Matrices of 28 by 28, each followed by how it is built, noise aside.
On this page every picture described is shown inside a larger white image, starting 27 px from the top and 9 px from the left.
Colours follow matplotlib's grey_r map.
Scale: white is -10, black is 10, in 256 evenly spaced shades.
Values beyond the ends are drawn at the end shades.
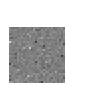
sparse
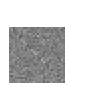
diagonal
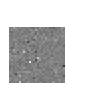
sparse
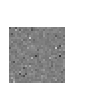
sparse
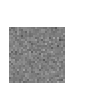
noise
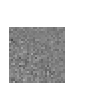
lower triangular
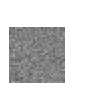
noise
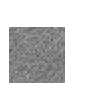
Hankel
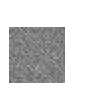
Toeplitz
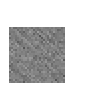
Toeplitz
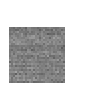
blocks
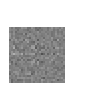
low rank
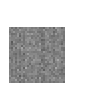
blocks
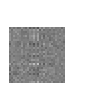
low rank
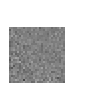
lower triangular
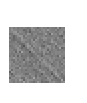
Toeplitz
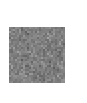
noise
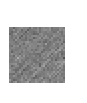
Hankel
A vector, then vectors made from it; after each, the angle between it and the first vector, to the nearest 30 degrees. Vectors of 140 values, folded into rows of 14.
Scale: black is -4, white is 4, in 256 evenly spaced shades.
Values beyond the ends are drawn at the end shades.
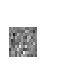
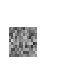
120 degrees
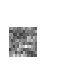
60 degrees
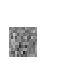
150 degrees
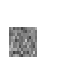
120 degrees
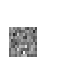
30 degrees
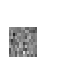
30 degrees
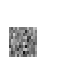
150 degrees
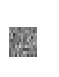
30 degrees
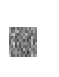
120 degrees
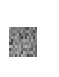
60 degrees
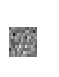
30 degrees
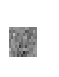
150 degrees
